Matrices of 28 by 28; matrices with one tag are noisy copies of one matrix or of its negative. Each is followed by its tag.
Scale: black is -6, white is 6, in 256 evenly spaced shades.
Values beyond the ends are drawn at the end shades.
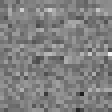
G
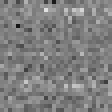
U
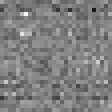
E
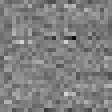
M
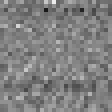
U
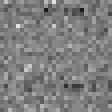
U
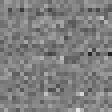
G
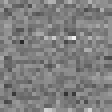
M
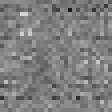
E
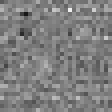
E
